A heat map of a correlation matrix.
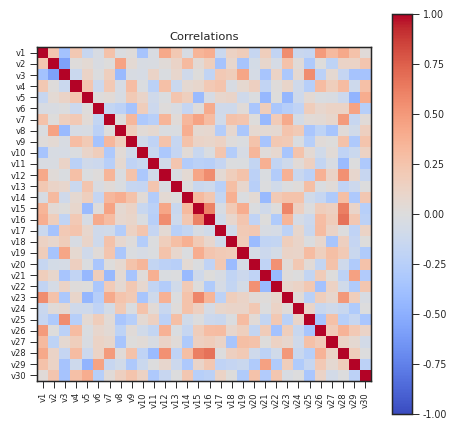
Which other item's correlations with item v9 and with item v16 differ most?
v6
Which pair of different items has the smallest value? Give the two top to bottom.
v2, v3
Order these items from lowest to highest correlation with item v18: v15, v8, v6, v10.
v10, v6, v8, v15
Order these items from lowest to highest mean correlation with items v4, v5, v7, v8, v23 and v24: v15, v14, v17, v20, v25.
v25, v17, v20, v15, v14
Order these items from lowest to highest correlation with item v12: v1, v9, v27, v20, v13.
v20, v13, v27, v9, v1
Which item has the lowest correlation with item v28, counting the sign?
v11
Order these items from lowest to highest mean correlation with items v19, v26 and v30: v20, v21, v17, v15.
v21, v20, v15, v17
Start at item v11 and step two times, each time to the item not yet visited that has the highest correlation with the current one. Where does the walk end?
v29
